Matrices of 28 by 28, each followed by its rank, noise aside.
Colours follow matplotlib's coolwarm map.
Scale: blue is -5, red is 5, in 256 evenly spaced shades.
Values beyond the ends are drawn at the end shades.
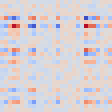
one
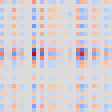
one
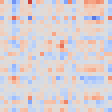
two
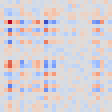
one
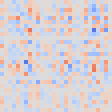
three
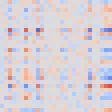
one
